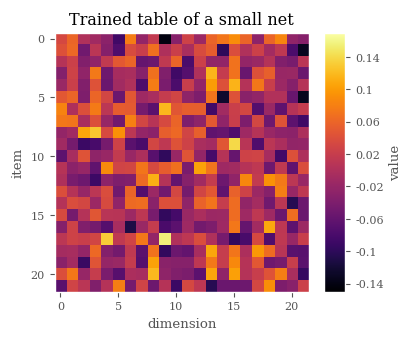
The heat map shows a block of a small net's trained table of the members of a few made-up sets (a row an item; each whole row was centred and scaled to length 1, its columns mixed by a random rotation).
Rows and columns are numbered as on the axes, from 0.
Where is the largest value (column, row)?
9, 17
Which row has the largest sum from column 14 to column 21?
0
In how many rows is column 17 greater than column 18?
12
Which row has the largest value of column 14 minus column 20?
14
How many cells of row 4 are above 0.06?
4
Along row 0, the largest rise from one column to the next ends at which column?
6
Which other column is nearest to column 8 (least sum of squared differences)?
13
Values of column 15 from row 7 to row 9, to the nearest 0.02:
0.02 -0.08 0.14
